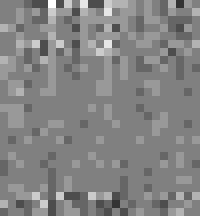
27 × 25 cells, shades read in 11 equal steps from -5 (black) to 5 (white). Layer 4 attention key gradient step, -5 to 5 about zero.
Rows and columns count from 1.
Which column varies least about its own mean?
17
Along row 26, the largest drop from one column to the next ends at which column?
7
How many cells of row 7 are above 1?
2
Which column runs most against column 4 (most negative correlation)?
9
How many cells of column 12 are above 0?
7
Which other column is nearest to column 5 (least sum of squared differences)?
8
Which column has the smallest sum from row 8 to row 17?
18
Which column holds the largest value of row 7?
13
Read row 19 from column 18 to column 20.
0 0 0
